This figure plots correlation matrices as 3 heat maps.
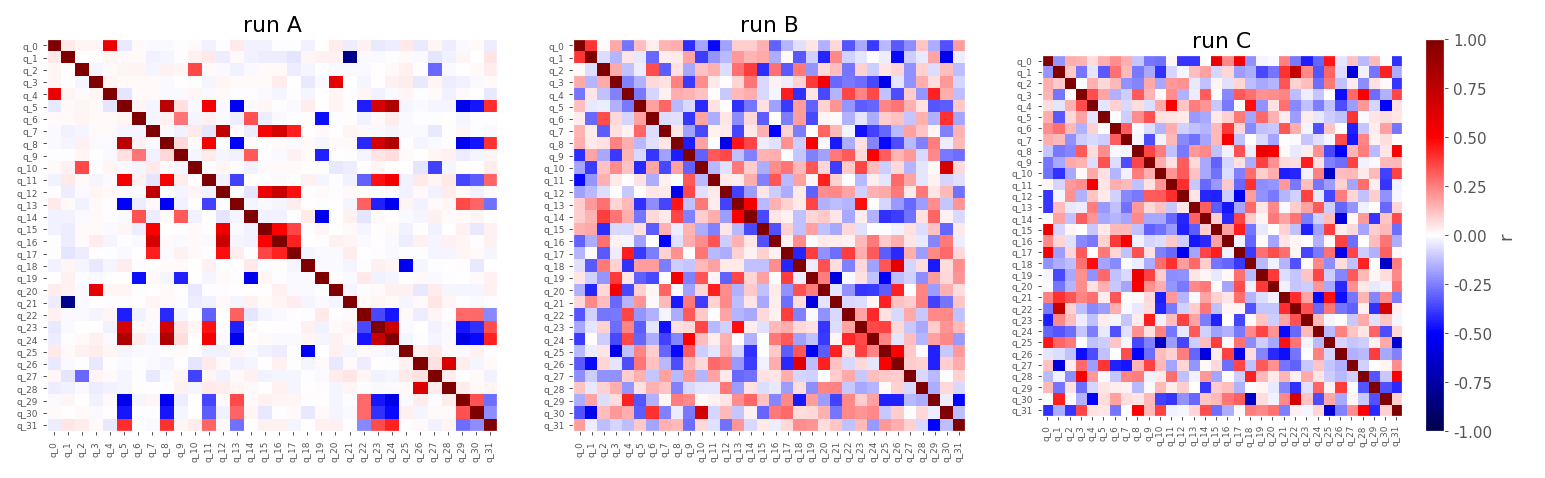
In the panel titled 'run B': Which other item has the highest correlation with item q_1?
q_0
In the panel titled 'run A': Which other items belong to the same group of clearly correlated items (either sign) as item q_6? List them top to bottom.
q_9, q_14, q_19
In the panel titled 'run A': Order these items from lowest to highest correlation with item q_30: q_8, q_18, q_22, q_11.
q_8, q_11, q_18, q_22
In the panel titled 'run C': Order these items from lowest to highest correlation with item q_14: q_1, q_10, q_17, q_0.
q_10, q_0, q_1, q_17
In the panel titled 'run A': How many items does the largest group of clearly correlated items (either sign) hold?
10
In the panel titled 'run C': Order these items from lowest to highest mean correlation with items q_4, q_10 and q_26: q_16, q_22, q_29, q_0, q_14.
q_22, q_14, q_0, q_16, q_29
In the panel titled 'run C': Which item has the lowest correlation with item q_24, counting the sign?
q_21
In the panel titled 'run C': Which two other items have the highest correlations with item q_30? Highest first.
q_22, q_1
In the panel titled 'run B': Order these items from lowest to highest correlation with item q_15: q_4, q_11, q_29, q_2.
q_2, q_11, q_4, q_29
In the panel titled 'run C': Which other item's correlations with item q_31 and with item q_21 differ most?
q_25
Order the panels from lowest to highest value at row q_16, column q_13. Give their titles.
run C, run A, run B
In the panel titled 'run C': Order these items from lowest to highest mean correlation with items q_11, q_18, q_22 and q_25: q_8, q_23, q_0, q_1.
q_8, q_0, q_23, q_1
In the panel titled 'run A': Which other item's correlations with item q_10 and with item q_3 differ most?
q_20
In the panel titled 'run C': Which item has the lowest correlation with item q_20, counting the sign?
q_26
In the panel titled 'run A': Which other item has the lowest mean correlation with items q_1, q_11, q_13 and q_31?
q_21
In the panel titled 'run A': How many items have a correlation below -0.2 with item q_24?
4
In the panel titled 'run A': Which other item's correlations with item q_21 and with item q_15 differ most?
q_1
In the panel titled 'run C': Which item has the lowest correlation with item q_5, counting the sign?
q_1
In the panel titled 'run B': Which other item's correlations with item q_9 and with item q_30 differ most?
q_10
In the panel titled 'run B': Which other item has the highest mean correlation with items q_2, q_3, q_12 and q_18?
q_20
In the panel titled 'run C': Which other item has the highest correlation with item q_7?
q_16
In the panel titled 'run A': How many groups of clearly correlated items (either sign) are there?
9
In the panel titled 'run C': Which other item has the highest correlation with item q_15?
q_0
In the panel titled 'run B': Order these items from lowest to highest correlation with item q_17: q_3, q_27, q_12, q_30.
q_12, q_3, q_27, q_30
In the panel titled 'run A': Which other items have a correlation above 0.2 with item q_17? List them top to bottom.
q_7, q_12, q_15, q_16
